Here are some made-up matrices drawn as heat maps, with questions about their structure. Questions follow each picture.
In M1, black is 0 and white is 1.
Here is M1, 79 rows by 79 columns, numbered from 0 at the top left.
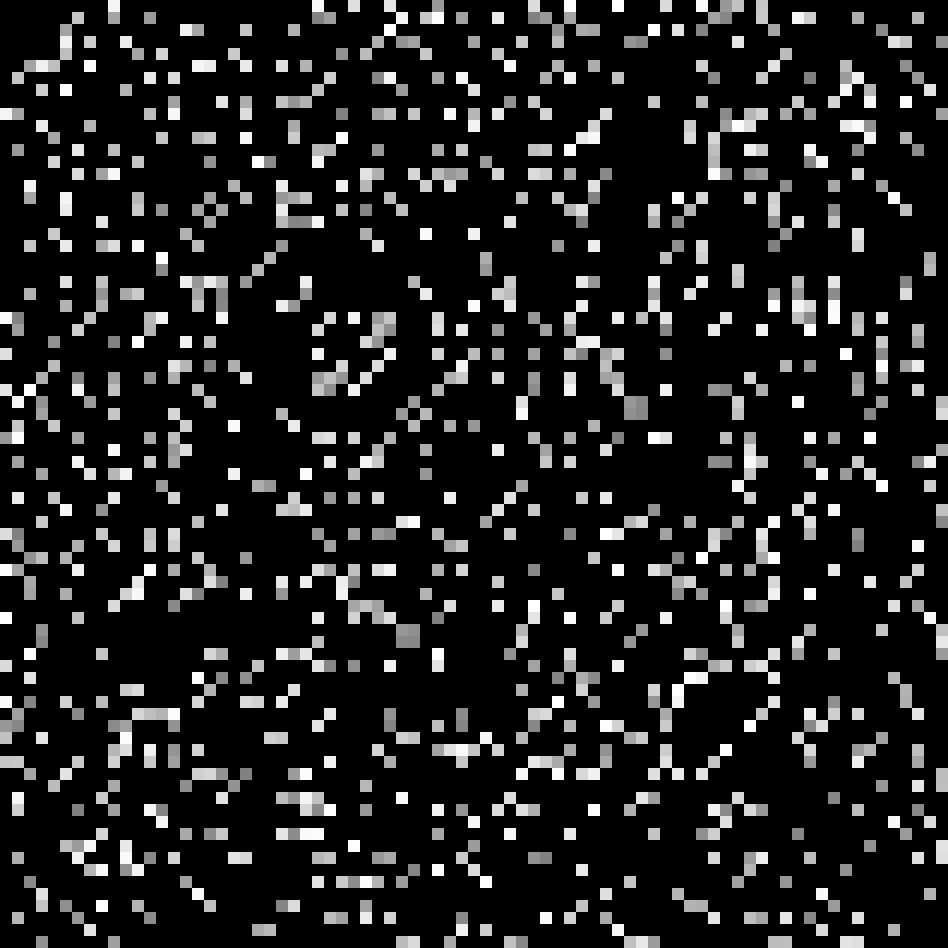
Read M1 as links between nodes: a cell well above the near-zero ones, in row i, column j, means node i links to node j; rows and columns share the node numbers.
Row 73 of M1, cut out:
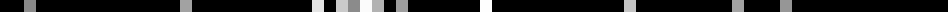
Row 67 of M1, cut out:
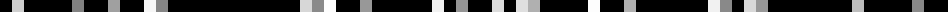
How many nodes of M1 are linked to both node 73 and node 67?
3
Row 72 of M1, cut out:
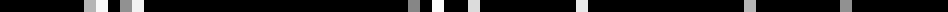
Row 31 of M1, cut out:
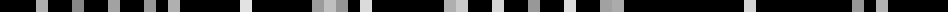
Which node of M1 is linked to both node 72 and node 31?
node 62
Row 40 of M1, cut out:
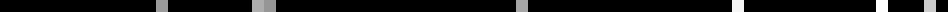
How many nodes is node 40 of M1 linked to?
7
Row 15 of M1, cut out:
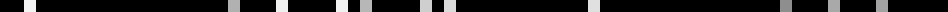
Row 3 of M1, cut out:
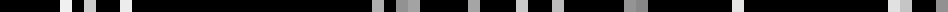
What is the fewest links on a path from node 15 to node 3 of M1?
3
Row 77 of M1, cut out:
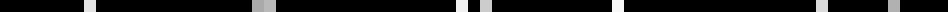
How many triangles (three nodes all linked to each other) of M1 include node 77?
4
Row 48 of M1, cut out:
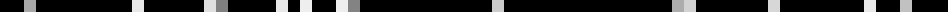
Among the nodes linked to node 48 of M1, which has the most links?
node 23
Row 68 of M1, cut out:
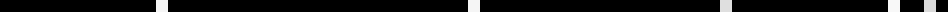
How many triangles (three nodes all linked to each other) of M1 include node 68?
1
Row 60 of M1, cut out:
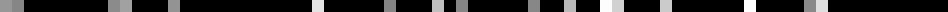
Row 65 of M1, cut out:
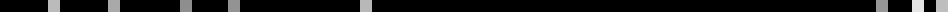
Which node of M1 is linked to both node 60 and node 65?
node 9
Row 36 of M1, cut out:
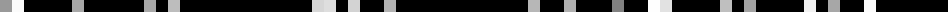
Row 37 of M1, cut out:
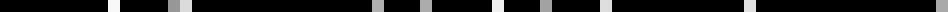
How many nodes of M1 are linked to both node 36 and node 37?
2
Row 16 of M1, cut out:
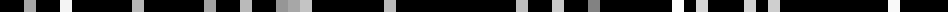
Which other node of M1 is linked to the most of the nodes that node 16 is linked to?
node 64
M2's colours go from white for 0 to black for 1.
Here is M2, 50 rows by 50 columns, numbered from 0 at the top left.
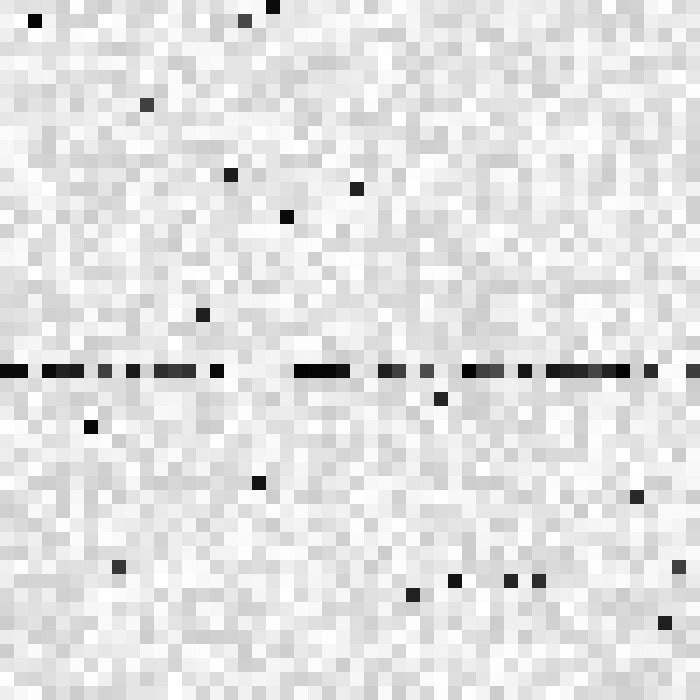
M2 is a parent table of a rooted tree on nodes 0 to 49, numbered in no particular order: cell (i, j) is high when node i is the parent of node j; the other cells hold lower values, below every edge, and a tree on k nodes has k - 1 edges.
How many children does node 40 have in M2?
2
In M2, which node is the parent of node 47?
44
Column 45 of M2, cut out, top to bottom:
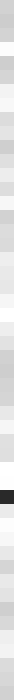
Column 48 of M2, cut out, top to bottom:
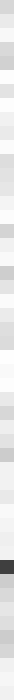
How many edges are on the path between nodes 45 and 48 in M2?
4
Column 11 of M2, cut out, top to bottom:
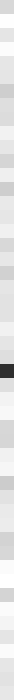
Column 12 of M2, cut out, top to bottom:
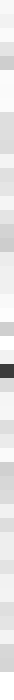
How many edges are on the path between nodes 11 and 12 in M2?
2
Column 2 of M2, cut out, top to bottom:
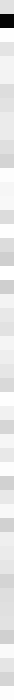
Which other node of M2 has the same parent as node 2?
17
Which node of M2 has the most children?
26
